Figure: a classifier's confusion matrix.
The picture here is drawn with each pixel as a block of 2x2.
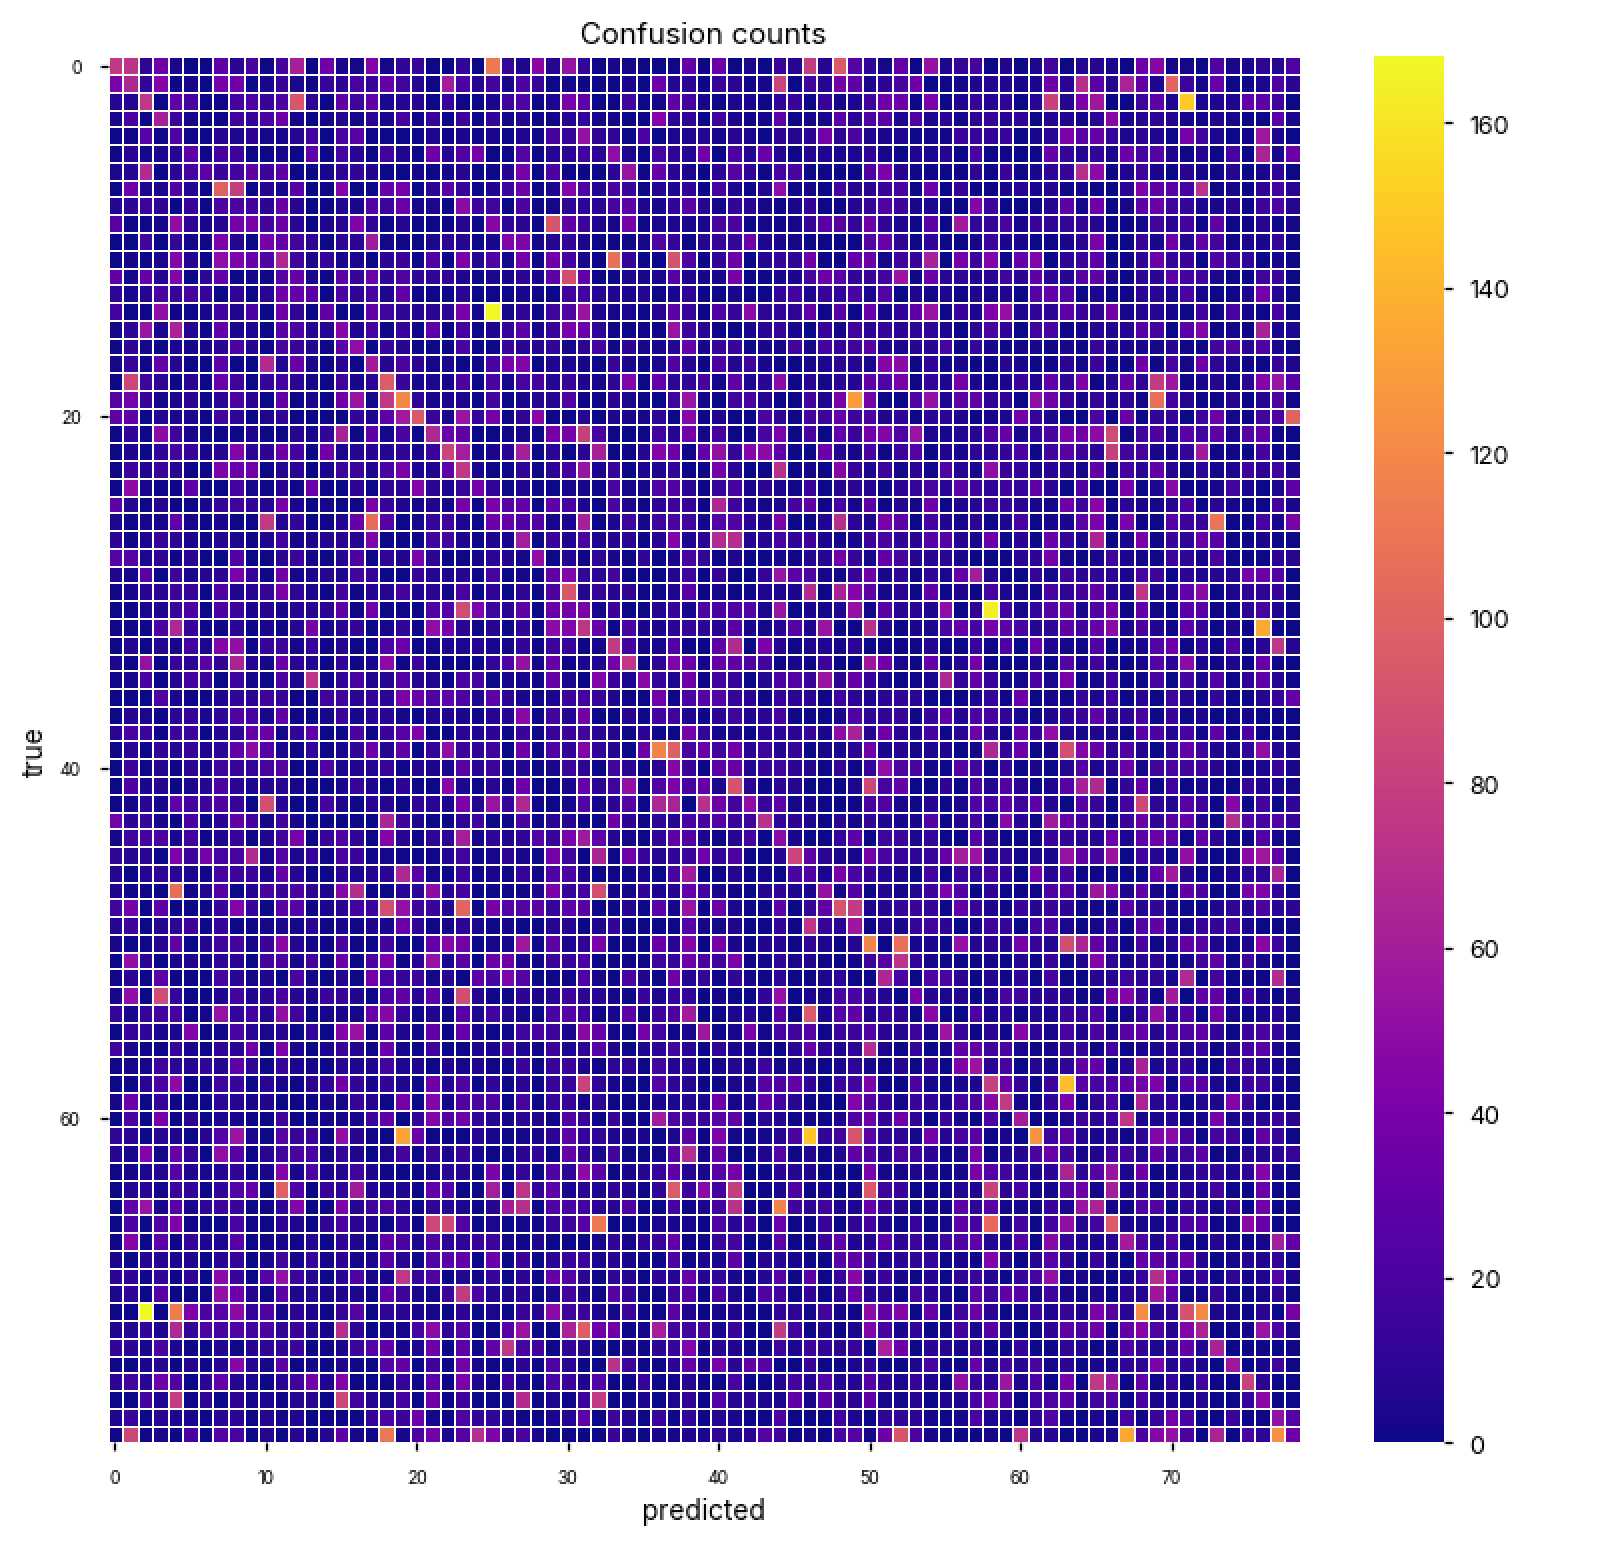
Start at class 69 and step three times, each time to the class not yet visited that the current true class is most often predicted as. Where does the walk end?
46
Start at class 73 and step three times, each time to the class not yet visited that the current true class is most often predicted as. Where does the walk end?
10
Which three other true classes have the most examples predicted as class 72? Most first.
71, 7, 22
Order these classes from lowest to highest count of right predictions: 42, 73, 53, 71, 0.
53, 42, 73, 0, 71
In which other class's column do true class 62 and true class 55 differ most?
38
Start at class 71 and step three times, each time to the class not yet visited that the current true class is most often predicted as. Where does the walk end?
30
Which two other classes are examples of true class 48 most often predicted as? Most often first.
23, 18
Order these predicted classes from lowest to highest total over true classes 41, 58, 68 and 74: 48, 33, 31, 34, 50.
48, 34, 33, 31, 50
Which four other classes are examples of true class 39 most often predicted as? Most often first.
36, 37, 63, 58
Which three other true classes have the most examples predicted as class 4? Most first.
71, 47, 76
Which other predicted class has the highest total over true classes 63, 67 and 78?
77
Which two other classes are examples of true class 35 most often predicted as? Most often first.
13, 55
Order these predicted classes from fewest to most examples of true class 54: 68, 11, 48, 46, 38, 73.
68, 48, 73, 11, 38, 46
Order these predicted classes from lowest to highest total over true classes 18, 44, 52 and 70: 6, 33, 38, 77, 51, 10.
6, 10, 33, 38, 51, 77
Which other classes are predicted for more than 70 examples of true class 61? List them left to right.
19, 46, 49
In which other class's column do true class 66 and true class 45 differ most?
58
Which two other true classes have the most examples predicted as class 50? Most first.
64, 41
